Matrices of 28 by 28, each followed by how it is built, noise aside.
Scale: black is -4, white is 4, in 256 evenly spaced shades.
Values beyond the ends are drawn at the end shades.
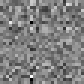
low rank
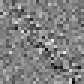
banded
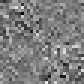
block diagonal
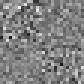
block diagonal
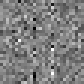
uneven columns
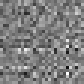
low rank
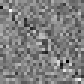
banded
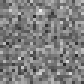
blocks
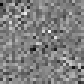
block diagonal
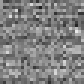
blocks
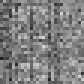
blocks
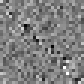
banded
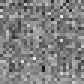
blocks
